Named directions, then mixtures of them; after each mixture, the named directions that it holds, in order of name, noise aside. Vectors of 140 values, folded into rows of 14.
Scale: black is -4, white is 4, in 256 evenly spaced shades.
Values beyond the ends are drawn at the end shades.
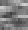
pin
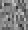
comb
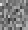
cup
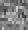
comb, cup, pin.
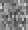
comb, cup, pin.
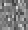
comb.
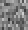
comb, cup, pin.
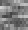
pin.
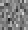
comb, cup.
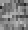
comb, pin.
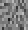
comb, cup.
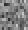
comb, cup, pin.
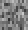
comb, cup, pin.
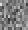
cup.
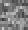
comb, cup, pin.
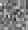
comb, cup.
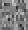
comb.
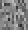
comb.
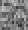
comb, pin.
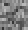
comb, cup, pin.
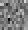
comb, cup.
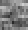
pin.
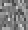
comb.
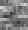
pin.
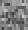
comb, cup, pin.
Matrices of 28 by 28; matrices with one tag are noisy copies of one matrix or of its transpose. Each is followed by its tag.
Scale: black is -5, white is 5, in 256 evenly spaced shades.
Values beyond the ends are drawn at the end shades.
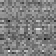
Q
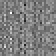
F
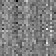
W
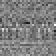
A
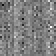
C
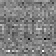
Q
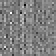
F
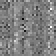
C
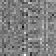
A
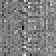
A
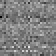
W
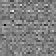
F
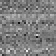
C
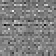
F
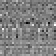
A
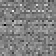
F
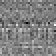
A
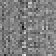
A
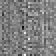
A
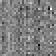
Q
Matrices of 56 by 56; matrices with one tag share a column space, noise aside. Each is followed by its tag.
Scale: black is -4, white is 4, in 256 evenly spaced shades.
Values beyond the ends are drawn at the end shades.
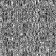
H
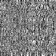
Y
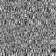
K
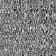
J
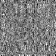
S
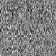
J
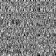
K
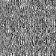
Y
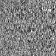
J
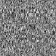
J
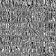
H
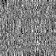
Y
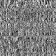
H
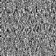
J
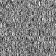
H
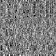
S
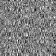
K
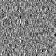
K
